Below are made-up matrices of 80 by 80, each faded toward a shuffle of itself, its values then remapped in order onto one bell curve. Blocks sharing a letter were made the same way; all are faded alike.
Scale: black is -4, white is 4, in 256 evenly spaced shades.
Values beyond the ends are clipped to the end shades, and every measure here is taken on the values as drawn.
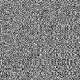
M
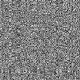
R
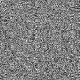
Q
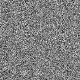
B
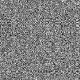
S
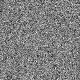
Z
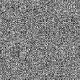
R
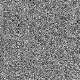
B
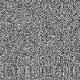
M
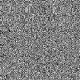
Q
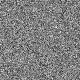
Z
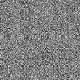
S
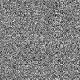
R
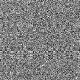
S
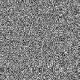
Q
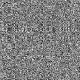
S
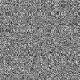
M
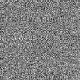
M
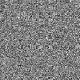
R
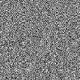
R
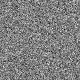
Z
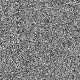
B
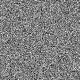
Z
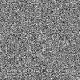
S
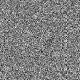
Q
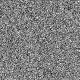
Z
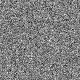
Z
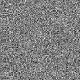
R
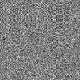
M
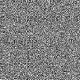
R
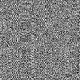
M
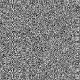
M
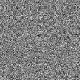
R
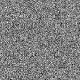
S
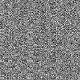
S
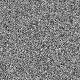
Z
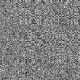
M
